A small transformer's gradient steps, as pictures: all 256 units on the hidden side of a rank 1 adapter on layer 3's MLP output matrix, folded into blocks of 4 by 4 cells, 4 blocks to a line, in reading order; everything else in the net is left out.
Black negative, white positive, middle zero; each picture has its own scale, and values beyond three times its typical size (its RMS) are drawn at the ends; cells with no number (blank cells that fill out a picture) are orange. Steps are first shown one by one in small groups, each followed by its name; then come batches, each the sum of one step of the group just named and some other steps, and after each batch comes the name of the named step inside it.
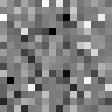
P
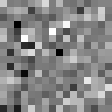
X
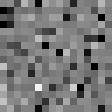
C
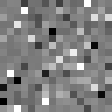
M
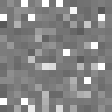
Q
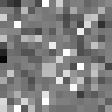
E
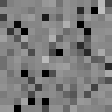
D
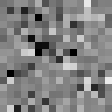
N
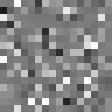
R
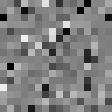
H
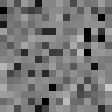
C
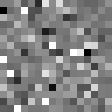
R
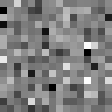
R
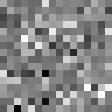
X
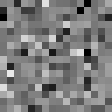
H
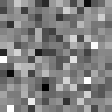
R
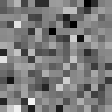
R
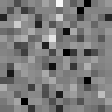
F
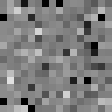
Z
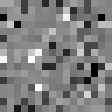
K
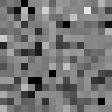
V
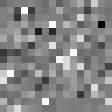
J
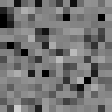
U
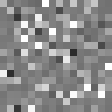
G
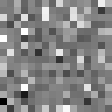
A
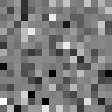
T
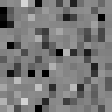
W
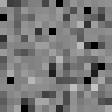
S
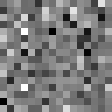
A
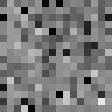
Z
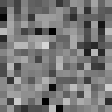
S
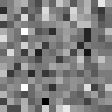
A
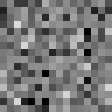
U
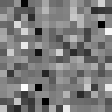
A
